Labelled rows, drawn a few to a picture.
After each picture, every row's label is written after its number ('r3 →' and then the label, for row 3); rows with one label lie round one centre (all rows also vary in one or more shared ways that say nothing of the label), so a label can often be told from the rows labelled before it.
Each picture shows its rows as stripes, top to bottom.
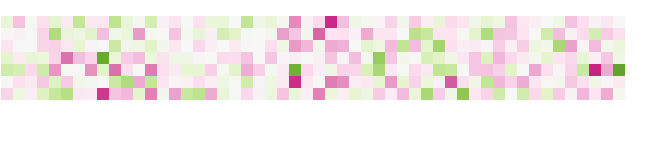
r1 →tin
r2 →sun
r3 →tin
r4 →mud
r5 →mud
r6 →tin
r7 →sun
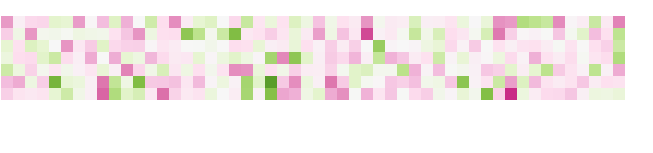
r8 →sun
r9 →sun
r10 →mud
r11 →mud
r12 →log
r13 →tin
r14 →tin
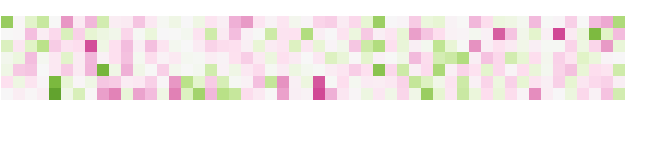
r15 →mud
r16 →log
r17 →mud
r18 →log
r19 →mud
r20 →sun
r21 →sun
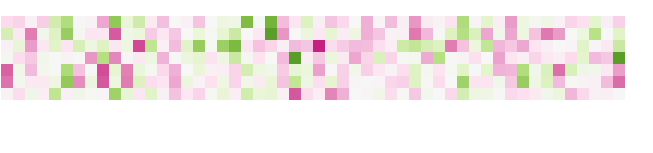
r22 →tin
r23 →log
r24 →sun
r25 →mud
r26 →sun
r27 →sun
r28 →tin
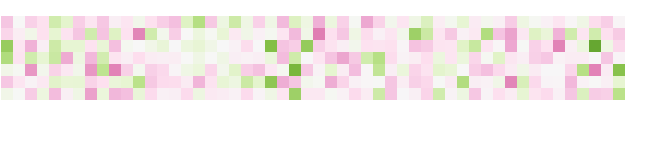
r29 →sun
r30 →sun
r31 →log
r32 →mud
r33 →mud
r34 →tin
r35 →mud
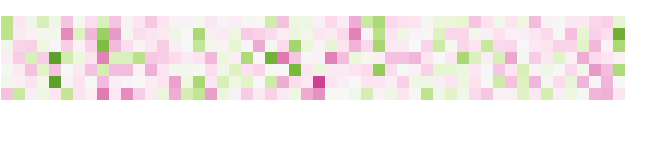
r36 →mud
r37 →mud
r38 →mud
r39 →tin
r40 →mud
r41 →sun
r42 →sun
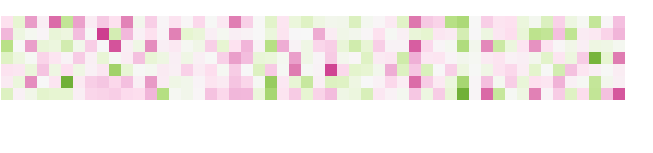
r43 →log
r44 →sun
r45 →log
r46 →log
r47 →tin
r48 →log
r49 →log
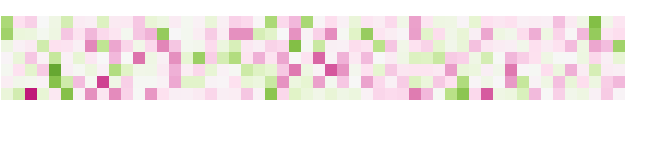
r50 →log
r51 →log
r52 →mud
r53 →sun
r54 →tin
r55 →sun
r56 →log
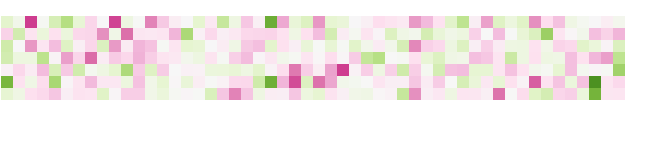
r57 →log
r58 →sun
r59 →log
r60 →mud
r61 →tin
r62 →log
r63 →log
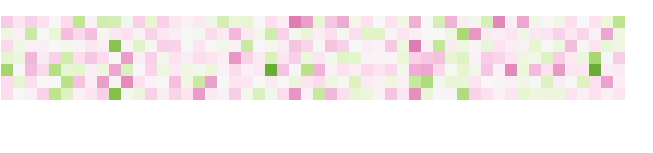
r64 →tin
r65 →mud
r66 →tin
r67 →log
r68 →log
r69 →sun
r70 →tin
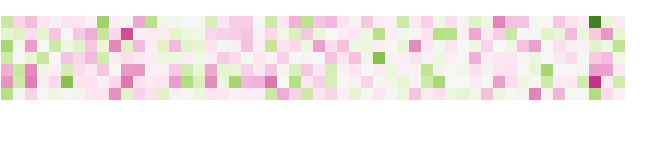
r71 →log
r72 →mud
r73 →log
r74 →mud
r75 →sun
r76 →sun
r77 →log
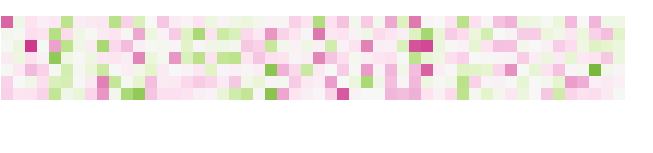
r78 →tin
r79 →sun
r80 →log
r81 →sun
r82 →log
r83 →tin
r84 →tin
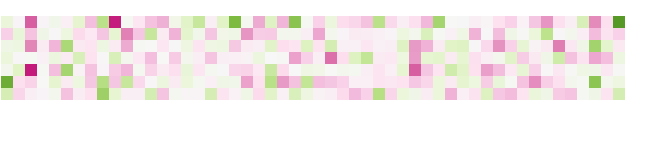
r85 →mud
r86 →sun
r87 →log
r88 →tin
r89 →log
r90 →log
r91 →mud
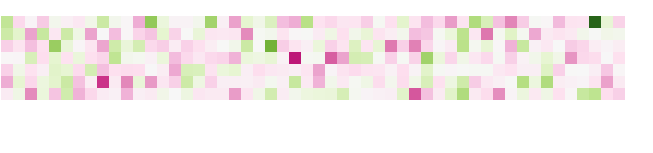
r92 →log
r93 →log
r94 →tin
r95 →tin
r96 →sun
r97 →sun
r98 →log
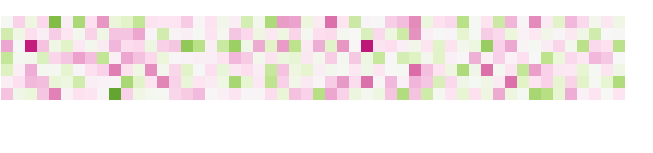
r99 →tin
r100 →log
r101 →sun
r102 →mud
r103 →log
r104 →tin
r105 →tin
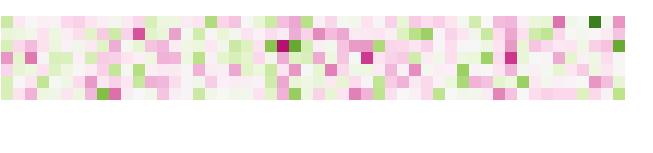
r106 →log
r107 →sun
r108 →mud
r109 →sun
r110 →tin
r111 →mud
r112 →mud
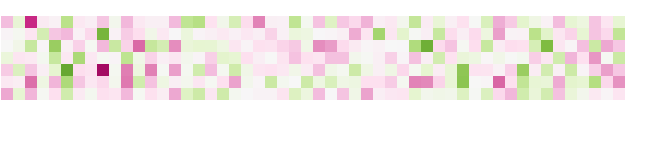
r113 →sun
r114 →mud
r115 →sun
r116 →tin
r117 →sun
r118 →log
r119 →sun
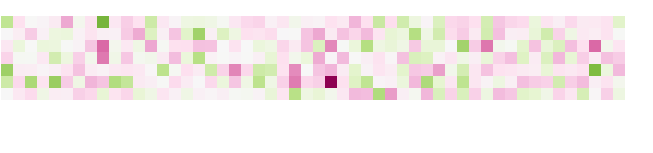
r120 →mud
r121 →sun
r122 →tin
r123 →sun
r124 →log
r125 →tin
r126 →mud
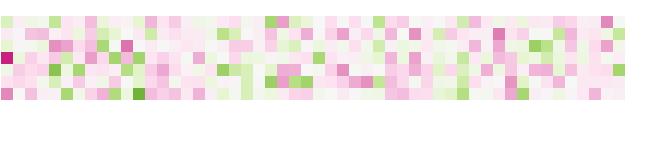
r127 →mud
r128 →tin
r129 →mud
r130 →tin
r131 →tin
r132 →mud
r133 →tin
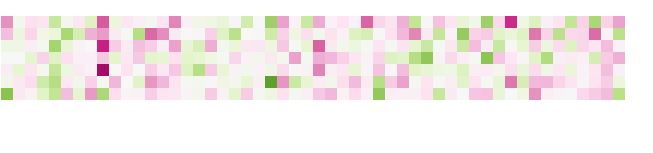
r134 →sun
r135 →tin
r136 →sun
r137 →sun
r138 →sun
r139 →mud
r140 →mud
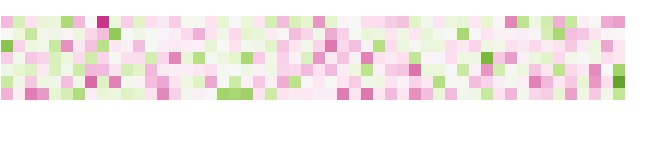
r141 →sun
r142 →tin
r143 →mud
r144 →sun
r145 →tin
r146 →mud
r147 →tin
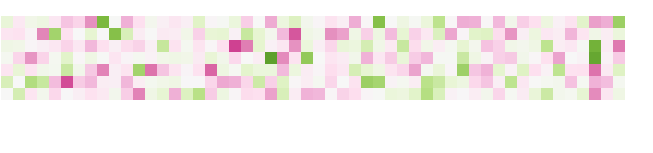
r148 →mud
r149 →tin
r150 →log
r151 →log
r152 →tin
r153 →mud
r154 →sun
